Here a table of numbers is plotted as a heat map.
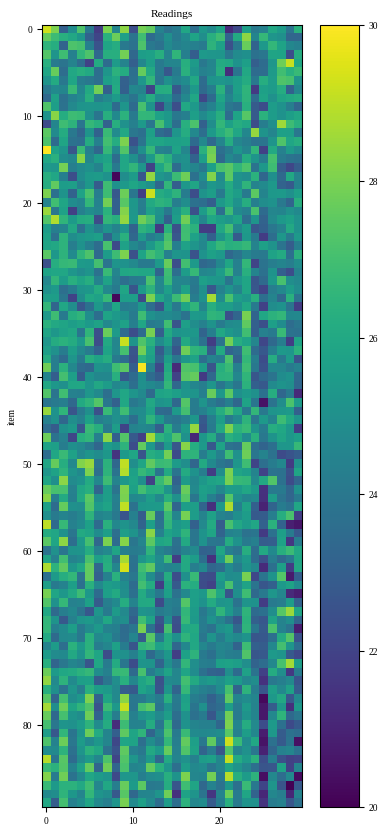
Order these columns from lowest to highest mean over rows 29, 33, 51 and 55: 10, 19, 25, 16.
25, 19, 10, 16
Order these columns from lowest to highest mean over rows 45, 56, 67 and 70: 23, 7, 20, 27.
7, 20, 23, 27
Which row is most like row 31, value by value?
17
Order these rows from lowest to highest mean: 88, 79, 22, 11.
88, 79, 11, 22
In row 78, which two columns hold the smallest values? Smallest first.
25, 28
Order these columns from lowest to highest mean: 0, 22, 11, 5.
22, 11, 5, 0
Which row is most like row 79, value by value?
77
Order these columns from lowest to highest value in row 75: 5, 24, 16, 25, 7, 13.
25, 13, 7, 24, 5, 16
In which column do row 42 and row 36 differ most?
19
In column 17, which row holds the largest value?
46
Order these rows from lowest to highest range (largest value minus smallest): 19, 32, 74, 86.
32, 74, 19, 86
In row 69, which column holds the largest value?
11
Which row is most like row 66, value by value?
75
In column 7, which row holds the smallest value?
72
